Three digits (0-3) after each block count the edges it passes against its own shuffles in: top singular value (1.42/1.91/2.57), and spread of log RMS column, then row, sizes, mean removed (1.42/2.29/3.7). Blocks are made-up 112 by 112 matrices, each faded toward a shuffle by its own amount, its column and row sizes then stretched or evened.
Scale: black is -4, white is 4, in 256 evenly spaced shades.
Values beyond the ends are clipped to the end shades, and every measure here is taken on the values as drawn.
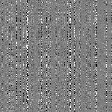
3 3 1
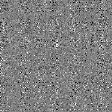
1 2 2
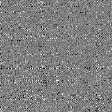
2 2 2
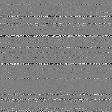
3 0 3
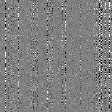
3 3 1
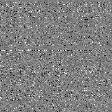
2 1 2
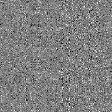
2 2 0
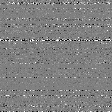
2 0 3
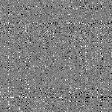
1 2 2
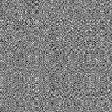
3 0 1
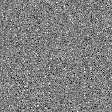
1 1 0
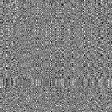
3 2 0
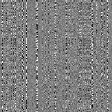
3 3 0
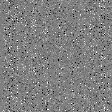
0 2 0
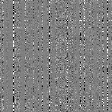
2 3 1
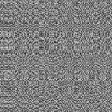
3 1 2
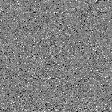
2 0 1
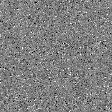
0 0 1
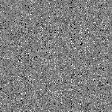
0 2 1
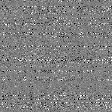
0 1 3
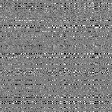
3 1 3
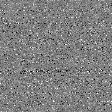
0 0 2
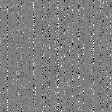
1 3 0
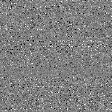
0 1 2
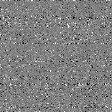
0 1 2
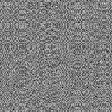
3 1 0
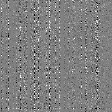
1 3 1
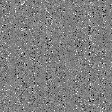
0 2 0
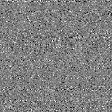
2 0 2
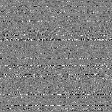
2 0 3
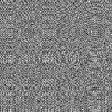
3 1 1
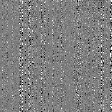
1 3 0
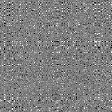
3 2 2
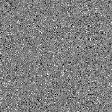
1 1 1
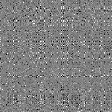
3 2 2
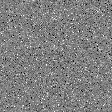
1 0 0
